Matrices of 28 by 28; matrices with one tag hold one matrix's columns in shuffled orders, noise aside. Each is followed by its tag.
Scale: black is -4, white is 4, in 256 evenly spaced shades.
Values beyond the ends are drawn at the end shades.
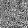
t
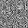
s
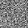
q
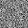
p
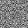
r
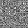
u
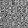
u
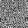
t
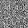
s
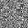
p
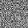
q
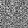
u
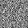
p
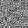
t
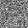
q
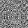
r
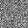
q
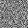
r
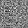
u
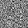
p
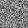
p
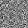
r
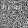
s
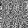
s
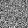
t
